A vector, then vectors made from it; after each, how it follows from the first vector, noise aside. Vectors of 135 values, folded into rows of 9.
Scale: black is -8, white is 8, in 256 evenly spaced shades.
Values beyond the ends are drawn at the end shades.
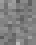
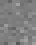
reversed, partly zeroed.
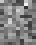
wrapped around, scaled up.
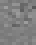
reversed, partly zeroed.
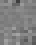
reversed, negated, partly zeroed.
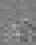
reversed, negated, partly zeroed.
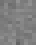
negated, shrunk.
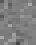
negated, partly zeroed.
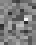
wrapped around, scaled up.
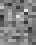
wrapped around, scaled up.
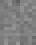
reversed, negated, shrunk.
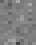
negated, partly zeroed.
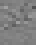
reversed, partly zeroed.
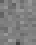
negated, partly zeroed.
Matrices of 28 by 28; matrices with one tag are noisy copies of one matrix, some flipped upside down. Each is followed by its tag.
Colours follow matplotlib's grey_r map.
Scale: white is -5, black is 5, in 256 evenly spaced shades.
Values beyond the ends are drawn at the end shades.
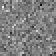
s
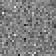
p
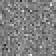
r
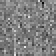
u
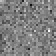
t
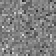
s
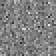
t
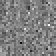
t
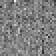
u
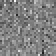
u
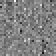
u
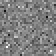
r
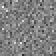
s
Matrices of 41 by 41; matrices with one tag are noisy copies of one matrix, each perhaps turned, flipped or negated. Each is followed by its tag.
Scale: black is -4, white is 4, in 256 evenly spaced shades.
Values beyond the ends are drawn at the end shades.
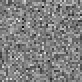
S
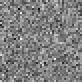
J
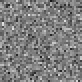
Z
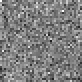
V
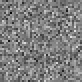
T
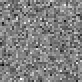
Z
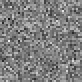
T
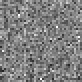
V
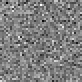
J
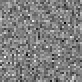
S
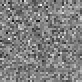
J
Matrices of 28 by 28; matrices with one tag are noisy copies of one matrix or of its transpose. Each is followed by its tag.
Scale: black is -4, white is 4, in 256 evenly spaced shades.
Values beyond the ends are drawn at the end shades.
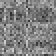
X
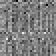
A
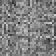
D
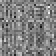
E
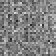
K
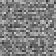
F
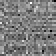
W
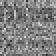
X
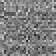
W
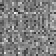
K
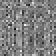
E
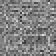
E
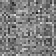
D
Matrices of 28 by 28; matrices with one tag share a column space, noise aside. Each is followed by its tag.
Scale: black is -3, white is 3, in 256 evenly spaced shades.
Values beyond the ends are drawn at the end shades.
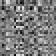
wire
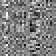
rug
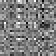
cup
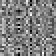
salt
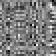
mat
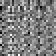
wire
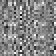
mat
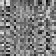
wire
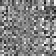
wire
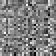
salt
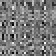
mat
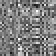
salt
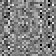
rug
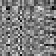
wire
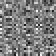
salt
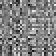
salt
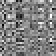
cup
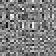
cup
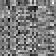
wire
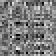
mat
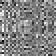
rug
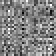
salt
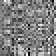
salt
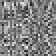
mat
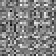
rug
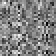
mat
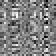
rug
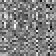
cup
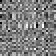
cup
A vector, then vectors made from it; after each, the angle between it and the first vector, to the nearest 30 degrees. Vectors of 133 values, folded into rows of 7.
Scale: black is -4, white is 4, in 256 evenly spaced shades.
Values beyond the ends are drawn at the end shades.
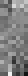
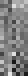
30 degrees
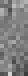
30 degrees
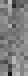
150 degrees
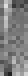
150 degrees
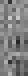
60 degrees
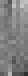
30 degrees
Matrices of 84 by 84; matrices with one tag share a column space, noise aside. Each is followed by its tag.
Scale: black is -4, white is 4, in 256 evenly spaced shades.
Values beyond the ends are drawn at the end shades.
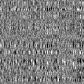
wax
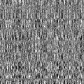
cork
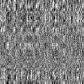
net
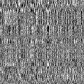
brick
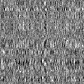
wax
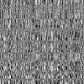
cork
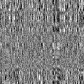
net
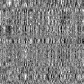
brick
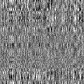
net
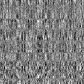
cork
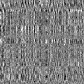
brick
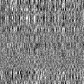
net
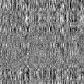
net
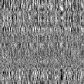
net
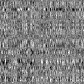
wax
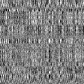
brick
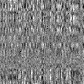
net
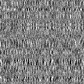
wax
